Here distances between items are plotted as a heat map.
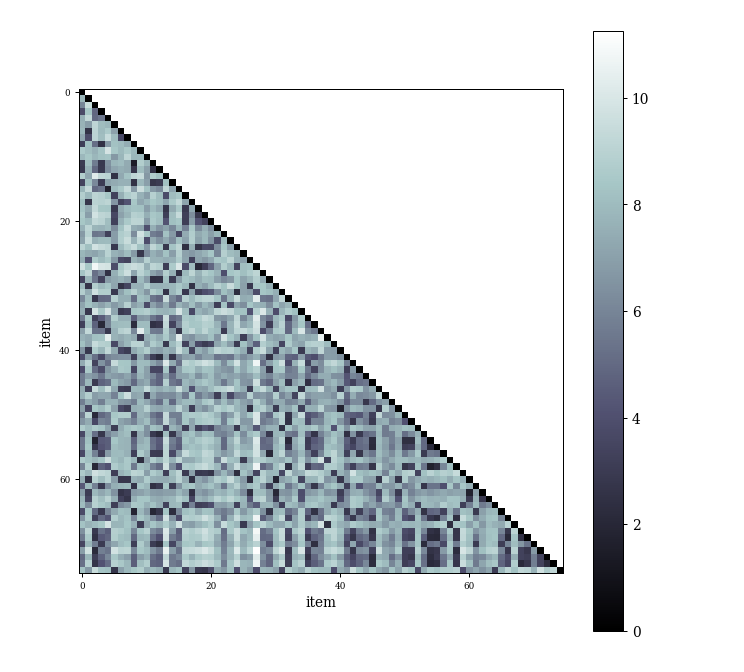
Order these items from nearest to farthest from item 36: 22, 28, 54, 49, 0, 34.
0, 54, 22, 28, 49, 34
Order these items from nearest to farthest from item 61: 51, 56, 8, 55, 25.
8, 56, 55, 51, 25
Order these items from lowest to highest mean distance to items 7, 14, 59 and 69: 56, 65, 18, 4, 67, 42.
65, 56, 18, 42, 4, 67
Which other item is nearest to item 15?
4
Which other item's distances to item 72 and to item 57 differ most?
73
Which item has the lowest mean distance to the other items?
41
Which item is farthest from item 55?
27
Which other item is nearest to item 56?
29
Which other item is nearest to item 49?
40
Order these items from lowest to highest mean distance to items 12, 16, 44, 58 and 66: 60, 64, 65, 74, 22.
65, 22, 64, 74, 60
